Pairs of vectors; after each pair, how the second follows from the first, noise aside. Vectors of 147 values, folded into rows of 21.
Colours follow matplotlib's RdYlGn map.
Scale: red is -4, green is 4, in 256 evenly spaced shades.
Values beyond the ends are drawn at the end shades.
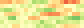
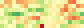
wrapped around, negated.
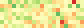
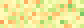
wrapped around, negated, shrunk.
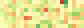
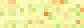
wrapped around, shrunk.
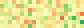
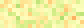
negated, shrunk.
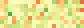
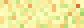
wrapped around, negated, shrunk.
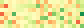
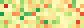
reversed.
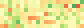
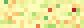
wrapped around, negated, partly zeroed.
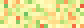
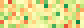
reversed.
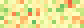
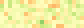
wrapped around, negated, shrunk.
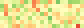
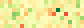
wrapped around, negated, partly zeroed.
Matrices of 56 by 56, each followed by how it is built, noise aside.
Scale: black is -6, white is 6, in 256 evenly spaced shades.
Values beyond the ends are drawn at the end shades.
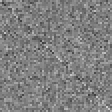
diagonal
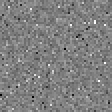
sparse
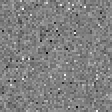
sparse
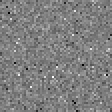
sparse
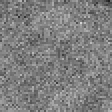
smooth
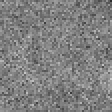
smooth
